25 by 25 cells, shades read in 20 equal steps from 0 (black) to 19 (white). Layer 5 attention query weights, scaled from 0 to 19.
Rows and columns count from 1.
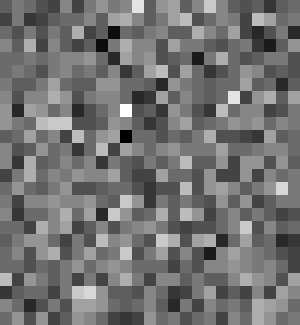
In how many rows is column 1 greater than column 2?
12
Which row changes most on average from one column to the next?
9
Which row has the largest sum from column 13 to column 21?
19
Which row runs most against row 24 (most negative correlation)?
4
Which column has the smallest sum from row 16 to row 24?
15
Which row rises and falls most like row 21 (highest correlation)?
24
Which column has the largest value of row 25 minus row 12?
7
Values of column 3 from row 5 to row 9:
9 8 7 10 12
